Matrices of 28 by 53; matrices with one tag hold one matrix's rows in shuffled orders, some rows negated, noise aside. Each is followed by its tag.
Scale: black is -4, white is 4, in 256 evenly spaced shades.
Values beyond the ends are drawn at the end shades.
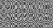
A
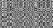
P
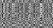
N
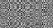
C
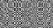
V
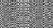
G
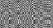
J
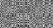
G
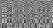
P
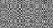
C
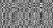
N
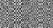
V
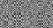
V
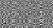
N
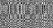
C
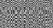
A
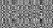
N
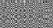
A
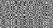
A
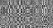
C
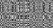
G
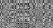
G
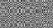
C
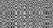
A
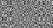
P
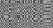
J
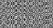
A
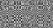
V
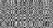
A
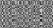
N
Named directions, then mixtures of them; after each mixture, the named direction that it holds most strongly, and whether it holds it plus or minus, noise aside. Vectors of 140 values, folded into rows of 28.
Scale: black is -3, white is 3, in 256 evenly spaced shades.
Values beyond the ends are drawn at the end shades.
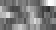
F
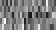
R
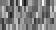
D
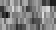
F, minus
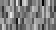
D, minus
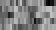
F, minus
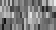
R, minus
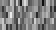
D, minus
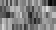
F, minus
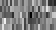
R, plus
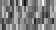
D, plus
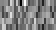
D, minus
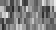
D, plus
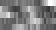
F, plus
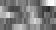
F, plus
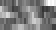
F, plus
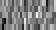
R, minus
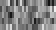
D, plus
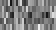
D, plus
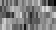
F, minus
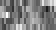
F, plus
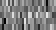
R, minus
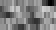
F, minus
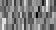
R, plus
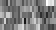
F, plus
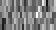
R, minus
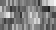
F, plus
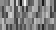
D, minus
